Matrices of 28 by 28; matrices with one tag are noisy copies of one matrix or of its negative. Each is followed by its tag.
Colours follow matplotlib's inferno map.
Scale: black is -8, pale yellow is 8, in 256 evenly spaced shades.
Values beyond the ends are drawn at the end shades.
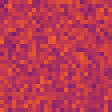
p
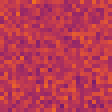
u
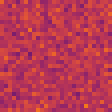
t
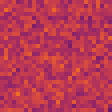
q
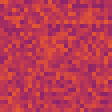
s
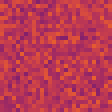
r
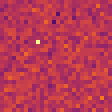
r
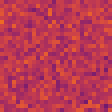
r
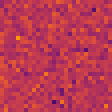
p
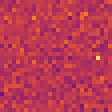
q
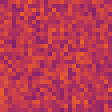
p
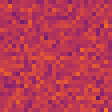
q
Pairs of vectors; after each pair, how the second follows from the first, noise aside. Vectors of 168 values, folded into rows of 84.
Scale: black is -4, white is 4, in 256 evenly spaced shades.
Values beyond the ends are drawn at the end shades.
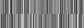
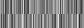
copied.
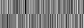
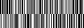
negated, scaled up.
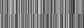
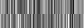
sign-scrambled.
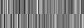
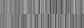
wrapped around, shrunk.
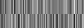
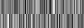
wrapped around, negated.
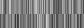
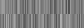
wrapped around, shrunk.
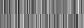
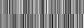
wrapped around, negated.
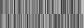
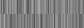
wrapped around, shrunk.
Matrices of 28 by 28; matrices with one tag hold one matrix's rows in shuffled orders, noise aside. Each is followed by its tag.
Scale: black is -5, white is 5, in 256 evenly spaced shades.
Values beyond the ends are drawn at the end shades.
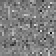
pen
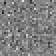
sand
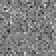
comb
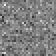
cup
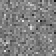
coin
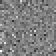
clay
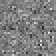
pen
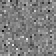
sand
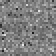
cup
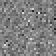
coin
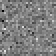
cup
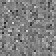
sand
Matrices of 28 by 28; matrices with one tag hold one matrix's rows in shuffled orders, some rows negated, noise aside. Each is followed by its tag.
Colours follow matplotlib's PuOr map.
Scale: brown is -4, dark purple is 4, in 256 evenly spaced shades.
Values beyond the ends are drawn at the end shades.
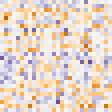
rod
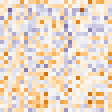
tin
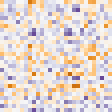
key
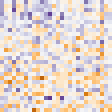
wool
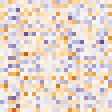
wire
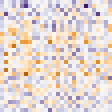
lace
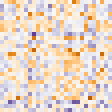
key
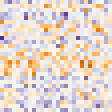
rod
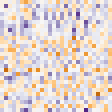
lace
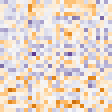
key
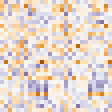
tin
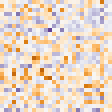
wool
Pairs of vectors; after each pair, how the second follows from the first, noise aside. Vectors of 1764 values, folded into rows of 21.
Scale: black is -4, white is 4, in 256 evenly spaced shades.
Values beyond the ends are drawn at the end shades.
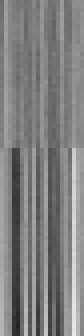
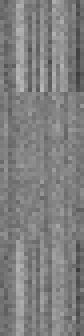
wrapped around, negated, shrunk.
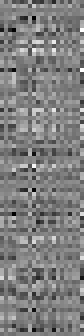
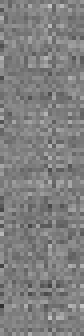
reversed, negated, shrunk.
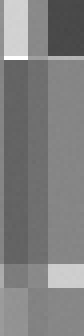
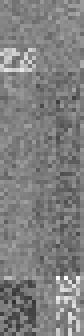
reversed, partly zeroed.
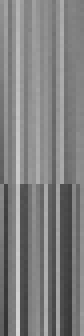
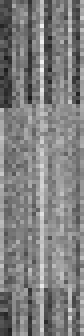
wrapped around.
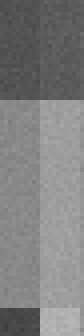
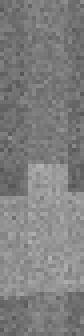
wrapped around, negated, shrunk.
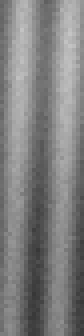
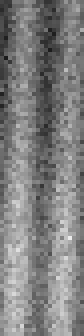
reversed.
